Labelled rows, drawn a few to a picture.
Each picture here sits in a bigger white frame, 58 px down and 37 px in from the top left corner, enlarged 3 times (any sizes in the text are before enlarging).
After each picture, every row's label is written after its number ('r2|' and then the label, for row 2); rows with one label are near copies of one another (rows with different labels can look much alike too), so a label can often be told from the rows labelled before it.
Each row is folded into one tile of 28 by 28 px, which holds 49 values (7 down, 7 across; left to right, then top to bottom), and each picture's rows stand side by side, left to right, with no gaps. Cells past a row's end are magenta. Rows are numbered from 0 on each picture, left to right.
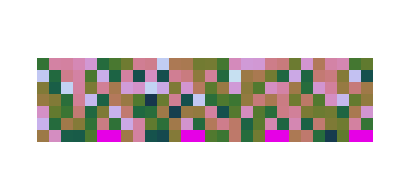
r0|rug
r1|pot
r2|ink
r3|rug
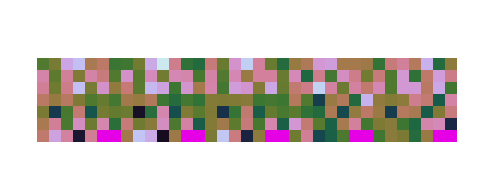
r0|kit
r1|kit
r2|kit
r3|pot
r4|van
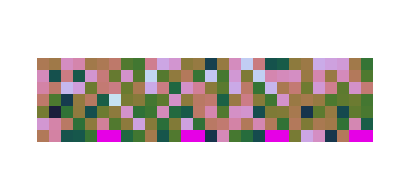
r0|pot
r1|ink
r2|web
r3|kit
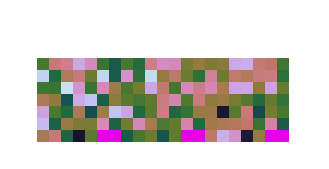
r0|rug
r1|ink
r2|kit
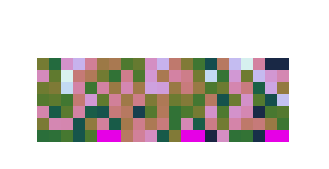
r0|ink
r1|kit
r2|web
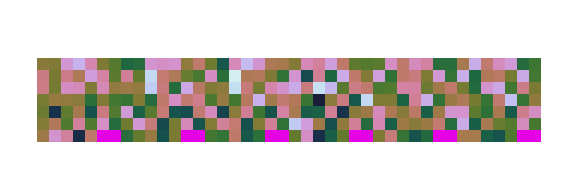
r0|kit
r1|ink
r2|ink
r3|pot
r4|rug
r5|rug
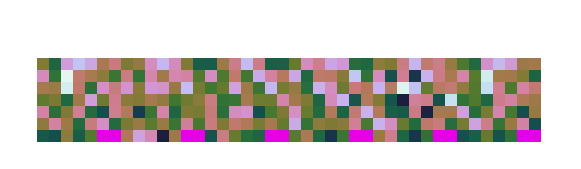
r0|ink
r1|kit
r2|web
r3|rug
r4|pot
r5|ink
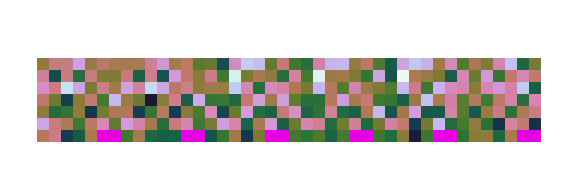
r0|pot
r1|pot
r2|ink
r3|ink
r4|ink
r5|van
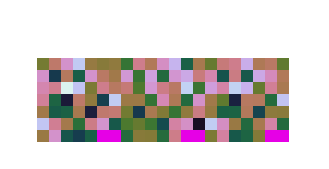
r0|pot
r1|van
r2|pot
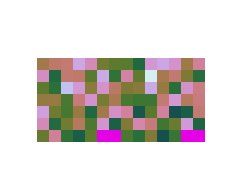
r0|rug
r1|ink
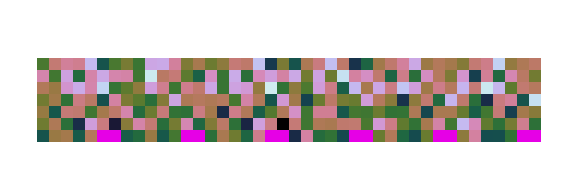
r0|van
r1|ink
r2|van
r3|web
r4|pot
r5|pot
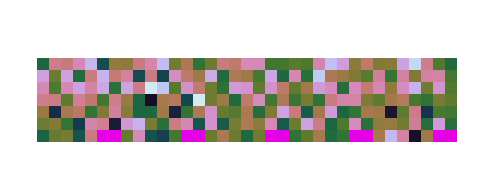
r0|van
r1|pot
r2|rug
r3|ink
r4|kit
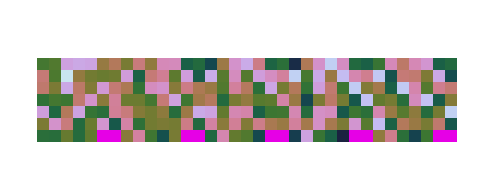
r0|ink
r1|rug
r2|web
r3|web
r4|rug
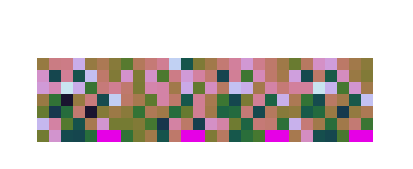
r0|pot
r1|van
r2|pot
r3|pot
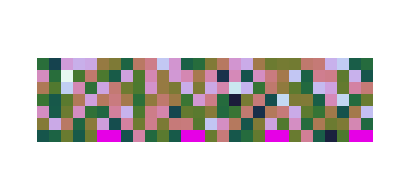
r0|ink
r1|web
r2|pot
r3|rug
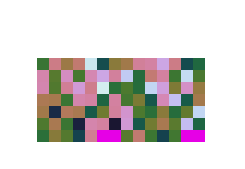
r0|van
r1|rug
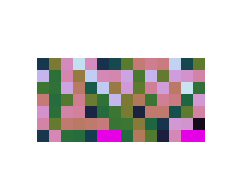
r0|web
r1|van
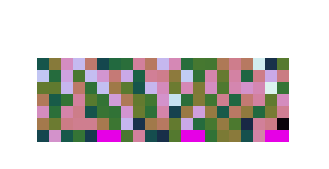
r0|web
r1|rug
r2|van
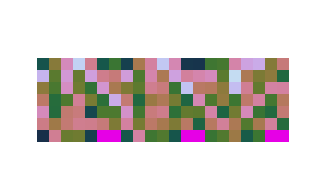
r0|web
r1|web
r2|ink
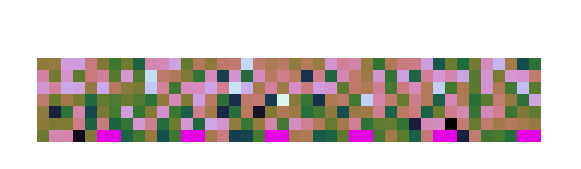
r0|kit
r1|ink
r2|pot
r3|pot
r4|van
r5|web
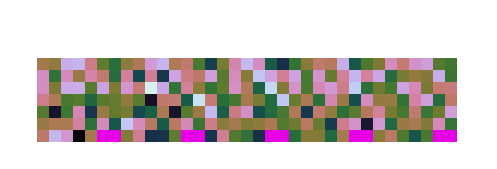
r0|kit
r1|pot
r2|web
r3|van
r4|rug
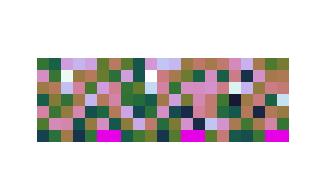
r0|ink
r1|ink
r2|pot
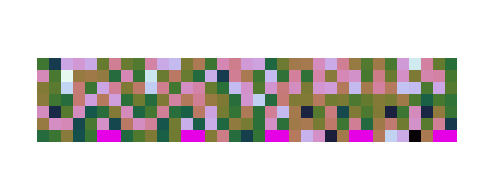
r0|ink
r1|ink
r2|rug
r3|kit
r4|kit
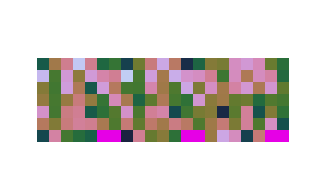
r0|web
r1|web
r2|kit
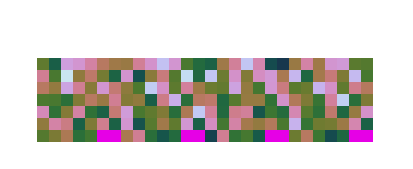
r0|ink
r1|rug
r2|web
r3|rug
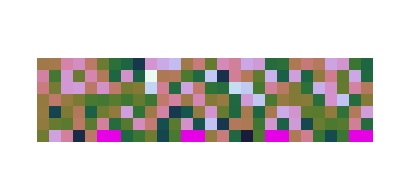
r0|kit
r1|ink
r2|rug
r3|rug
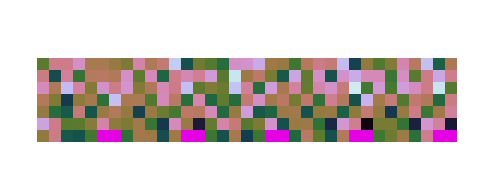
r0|pot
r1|van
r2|ink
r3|van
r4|van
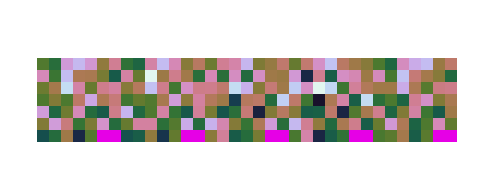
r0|ink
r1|ink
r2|pot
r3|pot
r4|ink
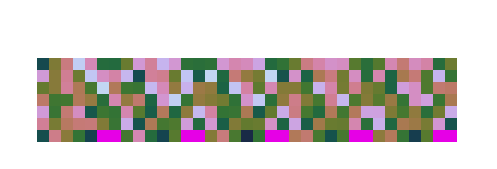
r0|web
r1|rug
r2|rug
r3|rug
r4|rug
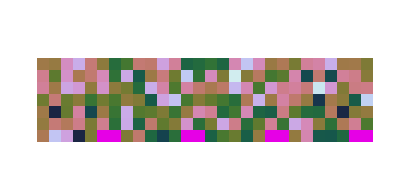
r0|kit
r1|rug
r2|ink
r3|pot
